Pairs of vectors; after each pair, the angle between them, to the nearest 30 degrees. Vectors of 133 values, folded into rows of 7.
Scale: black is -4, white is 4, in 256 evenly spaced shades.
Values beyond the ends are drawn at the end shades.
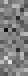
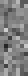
90 degrees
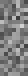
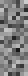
150 degrees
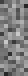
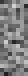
30 degrees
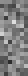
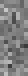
120 degrees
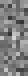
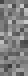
120 degrees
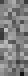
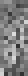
60 degrees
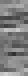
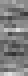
30 degrees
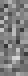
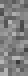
90 degrees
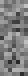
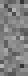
90 degrees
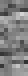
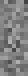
90 degrees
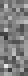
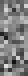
30 degrees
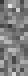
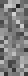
60 degrees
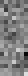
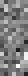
150 degrees
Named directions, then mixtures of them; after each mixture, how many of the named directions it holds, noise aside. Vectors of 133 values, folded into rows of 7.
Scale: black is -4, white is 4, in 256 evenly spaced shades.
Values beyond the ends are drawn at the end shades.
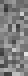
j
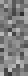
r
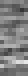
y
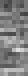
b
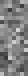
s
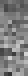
four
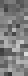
four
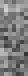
three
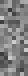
one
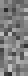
two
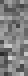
three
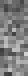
four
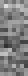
four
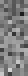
two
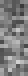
four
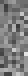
one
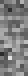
four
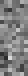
two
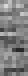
one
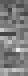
one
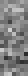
four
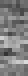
two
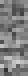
two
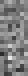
four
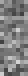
three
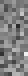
one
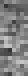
three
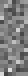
two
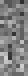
four
